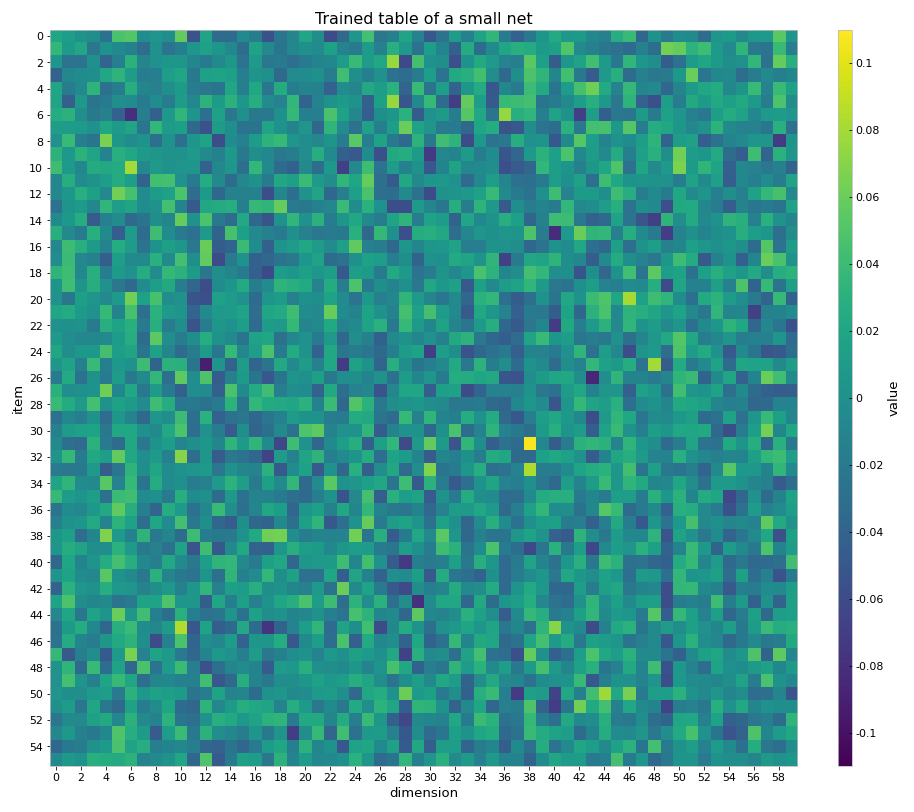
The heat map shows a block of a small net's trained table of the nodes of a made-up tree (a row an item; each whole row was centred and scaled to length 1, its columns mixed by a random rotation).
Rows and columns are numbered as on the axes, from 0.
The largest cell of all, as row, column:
31, 38
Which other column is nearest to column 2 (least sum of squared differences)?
52
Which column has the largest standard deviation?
28
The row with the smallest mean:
24
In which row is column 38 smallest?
39
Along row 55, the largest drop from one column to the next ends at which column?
13
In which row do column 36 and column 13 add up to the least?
17
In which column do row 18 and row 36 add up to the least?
42
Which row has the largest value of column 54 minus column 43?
26
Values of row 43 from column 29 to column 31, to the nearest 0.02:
-0.08 0 0.02
